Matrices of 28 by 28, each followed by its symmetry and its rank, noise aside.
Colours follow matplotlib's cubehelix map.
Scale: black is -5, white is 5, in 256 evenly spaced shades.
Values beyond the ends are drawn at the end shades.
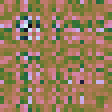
symmetric, rank two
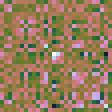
symmetric, rank three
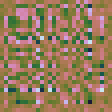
antisymmetric, rank two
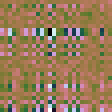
no symmetry, rank one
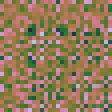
symmetric, rank three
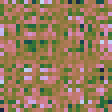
no symmetry, rank three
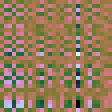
no symmetry, rank one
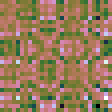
antisymmetric, rank two
